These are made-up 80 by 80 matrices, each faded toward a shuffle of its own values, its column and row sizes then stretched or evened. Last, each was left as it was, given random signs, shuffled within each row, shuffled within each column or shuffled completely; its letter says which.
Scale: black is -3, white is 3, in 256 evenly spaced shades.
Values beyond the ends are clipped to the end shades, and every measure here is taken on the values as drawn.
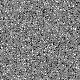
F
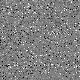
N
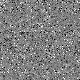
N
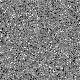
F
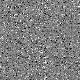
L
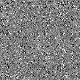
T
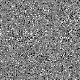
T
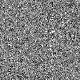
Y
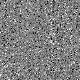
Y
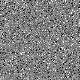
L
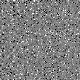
T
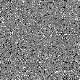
T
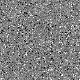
L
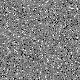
Y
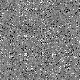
T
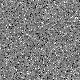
F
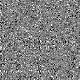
T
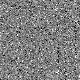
Y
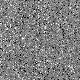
Y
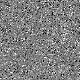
L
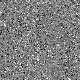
Y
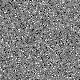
F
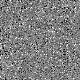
L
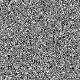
L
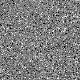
L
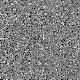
L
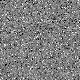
N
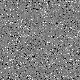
N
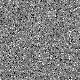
Y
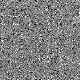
T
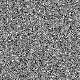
N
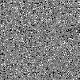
T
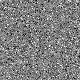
F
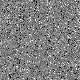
Y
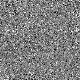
L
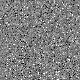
Y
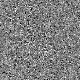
Y
